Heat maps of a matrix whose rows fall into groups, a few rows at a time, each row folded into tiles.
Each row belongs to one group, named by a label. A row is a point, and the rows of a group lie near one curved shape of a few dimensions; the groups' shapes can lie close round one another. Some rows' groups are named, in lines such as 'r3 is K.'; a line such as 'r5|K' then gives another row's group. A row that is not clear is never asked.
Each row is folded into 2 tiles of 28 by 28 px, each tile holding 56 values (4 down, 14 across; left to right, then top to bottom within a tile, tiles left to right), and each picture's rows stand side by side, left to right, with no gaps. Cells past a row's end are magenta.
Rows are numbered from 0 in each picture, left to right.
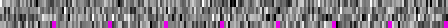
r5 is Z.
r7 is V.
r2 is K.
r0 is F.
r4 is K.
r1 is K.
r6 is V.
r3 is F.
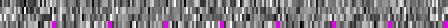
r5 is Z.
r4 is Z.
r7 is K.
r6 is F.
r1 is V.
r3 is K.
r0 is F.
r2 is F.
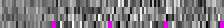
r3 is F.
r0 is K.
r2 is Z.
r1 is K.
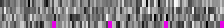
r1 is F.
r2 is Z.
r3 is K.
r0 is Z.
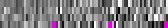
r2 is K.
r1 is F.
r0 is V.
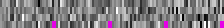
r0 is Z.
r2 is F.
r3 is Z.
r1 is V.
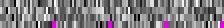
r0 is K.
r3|K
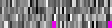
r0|Z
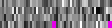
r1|K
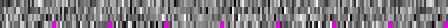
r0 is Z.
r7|Z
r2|K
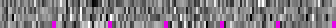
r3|K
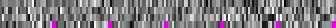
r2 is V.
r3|Z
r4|F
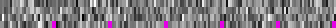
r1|V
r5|Z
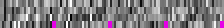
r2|K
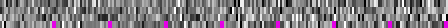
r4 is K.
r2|V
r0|K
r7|Z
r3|K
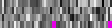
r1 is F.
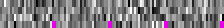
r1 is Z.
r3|Z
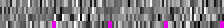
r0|Z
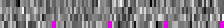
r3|Z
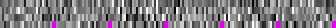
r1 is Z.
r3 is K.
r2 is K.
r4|F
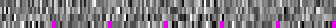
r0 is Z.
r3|Z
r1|Z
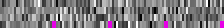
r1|F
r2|K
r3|Z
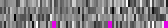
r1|K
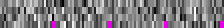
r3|F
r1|K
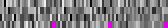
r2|K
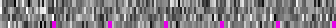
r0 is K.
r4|Z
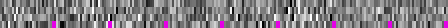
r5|K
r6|K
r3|F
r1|Z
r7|F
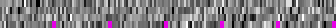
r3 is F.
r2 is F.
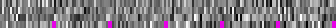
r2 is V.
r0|Z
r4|Z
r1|F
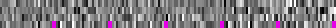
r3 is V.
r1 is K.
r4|K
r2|Z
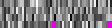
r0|V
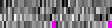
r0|K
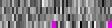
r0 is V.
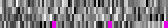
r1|Z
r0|K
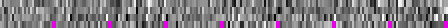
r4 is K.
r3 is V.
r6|Z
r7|K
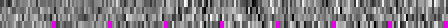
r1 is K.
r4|F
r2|V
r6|F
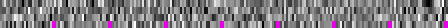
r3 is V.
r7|V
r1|Z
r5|F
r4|F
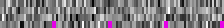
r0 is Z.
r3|K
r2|Z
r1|F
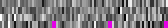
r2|K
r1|Z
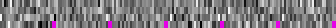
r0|V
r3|Z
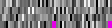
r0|Z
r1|Z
